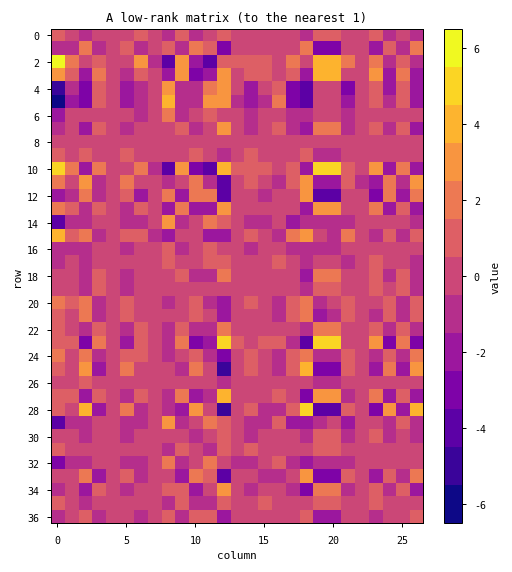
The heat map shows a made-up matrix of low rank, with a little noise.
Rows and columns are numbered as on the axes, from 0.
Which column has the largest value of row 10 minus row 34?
0
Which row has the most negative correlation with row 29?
15
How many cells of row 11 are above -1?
17
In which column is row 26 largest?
2
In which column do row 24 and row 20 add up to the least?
12
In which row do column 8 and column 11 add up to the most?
5
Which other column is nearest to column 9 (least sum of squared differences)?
6
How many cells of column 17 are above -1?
27
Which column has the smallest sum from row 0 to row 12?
18
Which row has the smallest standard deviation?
8
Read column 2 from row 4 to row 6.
-3 -3 0
